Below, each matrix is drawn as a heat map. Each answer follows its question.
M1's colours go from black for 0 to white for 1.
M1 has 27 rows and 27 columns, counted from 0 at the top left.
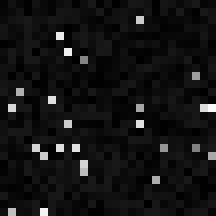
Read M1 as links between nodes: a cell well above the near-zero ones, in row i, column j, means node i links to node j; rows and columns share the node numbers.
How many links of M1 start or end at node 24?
2
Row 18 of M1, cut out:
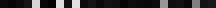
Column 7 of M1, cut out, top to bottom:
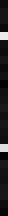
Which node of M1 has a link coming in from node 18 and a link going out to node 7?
node 4
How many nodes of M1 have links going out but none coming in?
7
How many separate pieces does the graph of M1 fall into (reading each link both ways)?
7
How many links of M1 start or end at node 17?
3
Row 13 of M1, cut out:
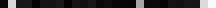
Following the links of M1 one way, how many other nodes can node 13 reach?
5
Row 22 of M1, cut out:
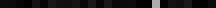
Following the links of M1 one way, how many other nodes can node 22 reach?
4
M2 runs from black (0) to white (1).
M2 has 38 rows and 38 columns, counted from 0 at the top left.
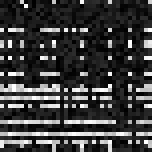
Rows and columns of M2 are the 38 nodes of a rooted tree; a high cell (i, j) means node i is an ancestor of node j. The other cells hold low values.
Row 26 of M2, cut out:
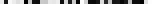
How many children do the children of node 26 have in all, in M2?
2
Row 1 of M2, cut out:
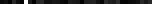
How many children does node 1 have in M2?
1
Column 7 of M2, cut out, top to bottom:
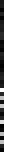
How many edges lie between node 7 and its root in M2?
6
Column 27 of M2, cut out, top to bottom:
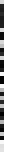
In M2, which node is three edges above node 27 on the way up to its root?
36
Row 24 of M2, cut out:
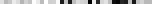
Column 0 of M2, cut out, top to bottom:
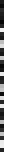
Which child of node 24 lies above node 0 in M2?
35
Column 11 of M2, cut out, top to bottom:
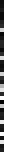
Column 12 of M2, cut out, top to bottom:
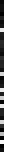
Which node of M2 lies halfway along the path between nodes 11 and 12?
21
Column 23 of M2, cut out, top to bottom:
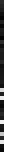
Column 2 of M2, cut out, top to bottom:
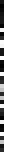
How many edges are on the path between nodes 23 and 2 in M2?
9
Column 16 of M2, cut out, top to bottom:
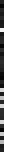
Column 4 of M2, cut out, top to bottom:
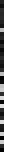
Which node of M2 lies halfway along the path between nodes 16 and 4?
18
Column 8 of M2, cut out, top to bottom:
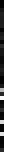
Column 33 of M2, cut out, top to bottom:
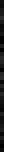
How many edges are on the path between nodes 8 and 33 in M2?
4
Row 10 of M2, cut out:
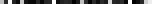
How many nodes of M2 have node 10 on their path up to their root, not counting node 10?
9
